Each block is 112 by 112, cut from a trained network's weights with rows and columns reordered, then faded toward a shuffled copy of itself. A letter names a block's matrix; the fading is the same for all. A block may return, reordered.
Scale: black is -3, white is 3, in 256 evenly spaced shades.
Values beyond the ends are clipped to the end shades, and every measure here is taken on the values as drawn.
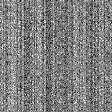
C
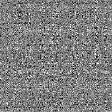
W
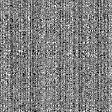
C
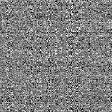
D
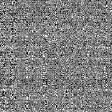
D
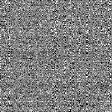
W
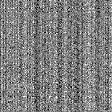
C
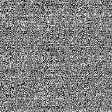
D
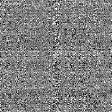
D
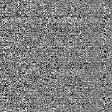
W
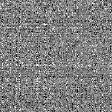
W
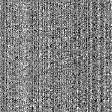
C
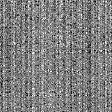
C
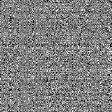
D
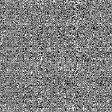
W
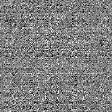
D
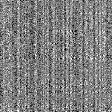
C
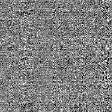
D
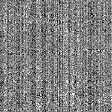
C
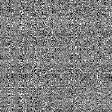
W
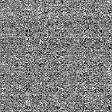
D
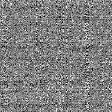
W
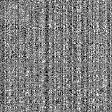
C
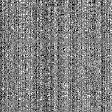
C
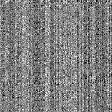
C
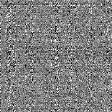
W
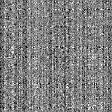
C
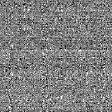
D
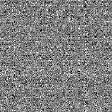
W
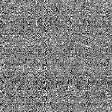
W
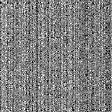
C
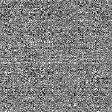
D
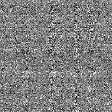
W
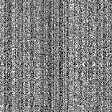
C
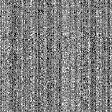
C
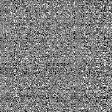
W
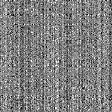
C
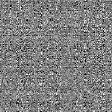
D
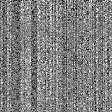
C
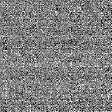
W
